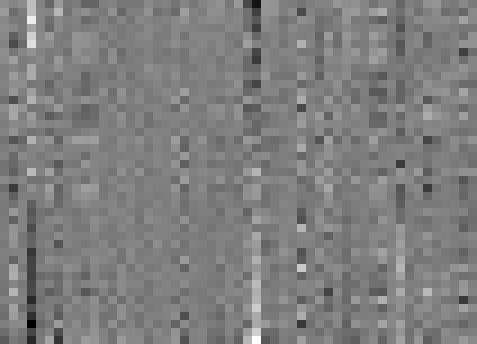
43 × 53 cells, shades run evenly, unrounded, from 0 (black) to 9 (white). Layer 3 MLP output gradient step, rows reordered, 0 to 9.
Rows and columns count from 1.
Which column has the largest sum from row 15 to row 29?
37
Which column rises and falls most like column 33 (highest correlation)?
43
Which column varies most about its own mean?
4
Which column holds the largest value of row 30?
29
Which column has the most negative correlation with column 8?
40
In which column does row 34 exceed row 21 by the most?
45
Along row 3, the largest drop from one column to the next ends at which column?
5
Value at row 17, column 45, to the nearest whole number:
3
